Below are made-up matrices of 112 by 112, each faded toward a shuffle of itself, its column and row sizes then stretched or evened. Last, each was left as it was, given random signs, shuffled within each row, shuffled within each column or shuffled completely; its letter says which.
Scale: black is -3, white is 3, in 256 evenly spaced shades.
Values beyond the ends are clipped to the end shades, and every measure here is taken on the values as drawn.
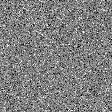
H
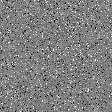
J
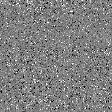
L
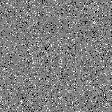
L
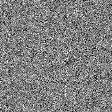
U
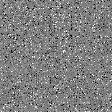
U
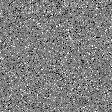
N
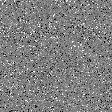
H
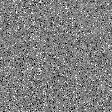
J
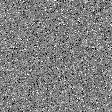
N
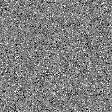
U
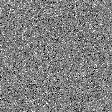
J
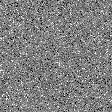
N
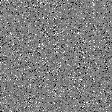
U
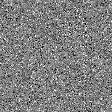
J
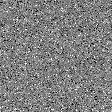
N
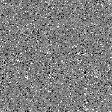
L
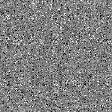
L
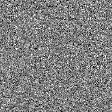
U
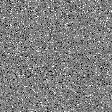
H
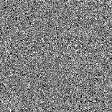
L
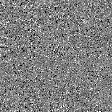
L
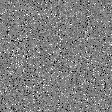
J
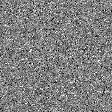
H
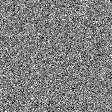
H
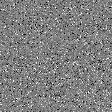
H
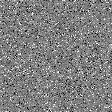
H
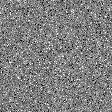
N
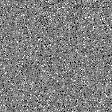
U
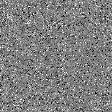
U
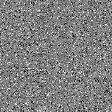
L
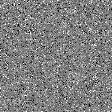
U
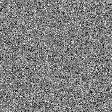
H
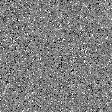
J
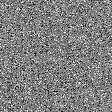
N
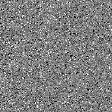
L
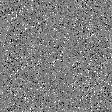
J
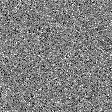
N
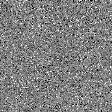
U
